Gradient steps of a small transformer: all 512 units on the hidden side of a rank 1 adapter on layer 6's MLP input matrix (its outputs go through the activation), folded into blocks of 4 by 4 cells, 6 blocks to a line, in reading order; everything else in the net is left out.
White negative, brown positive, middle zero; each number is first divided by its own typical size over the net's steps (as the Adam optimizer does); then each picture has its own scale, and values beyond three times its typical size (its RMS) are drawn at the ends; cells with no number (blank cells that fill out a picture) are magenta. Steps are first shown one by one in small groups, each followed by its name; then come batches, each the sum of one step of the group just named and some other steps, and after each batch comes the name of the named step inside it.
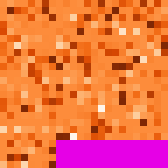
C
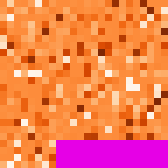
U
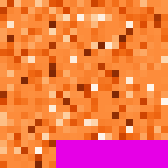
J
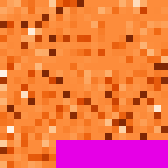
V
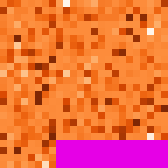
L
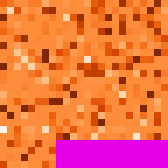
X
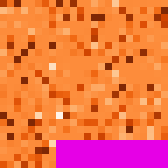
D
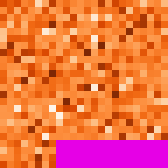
J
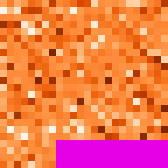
V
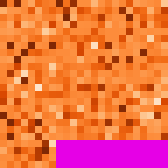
D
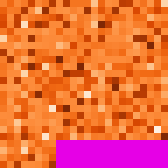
C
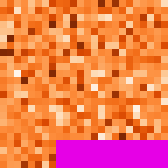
J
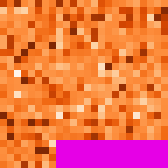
D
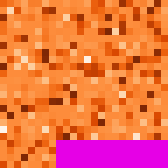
X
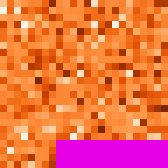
C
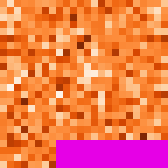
V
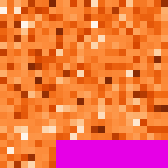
C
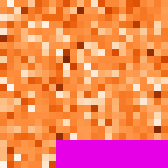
C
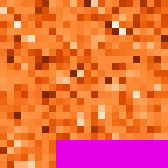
C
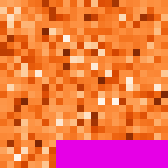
U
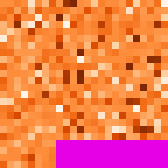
X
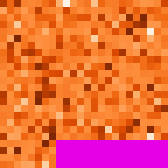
L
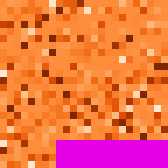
V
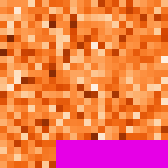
J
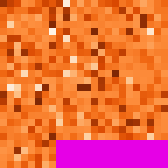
L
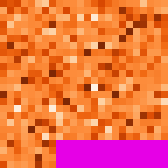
J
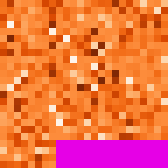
J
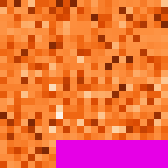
D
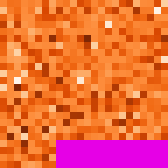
V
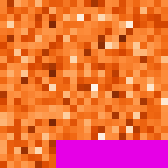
J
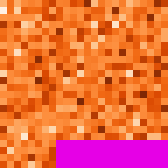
V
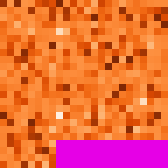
D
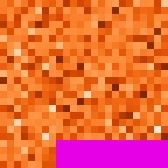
V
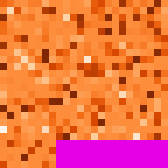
X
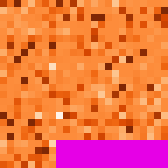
D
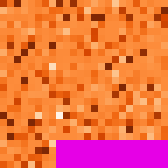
D
